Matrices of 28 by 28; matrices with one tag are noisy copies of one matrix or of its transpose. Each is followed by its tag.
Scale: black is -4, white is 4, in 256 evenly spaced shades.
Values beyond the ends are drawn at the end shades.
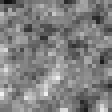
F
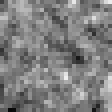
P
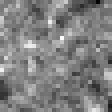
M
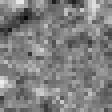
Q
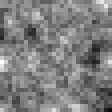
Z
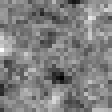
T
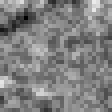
Q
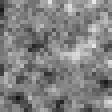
F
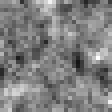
T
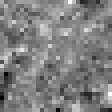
M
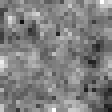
Z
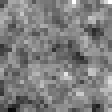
P
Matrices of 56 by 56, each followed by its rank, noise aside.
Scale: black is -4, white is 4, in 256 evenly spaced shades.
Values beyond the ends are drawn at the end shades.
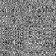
eight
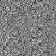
eight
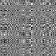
three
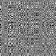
four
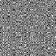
six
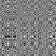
three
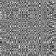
four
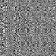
six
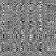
four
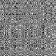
eight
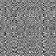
four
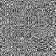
eight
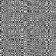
three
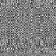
six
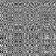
three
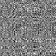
six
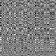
four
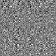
eight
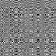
three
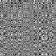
four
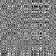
three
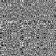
six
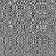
four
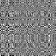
three
